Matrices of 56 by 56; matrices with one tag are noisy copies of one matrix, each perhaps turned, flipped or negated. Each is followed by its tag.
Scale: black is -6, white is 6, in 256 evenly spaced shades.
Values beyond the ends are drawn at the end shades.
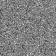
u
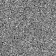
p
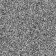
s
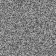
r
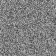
r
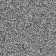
u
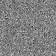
p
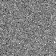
u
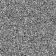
r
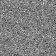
s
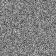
r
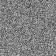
u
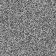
p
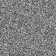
u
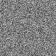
r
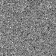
u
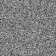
s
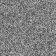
p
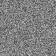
u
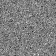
s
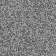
p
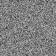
u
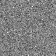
p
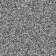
u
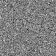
u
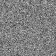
s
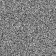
p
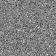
r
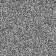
u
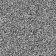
r
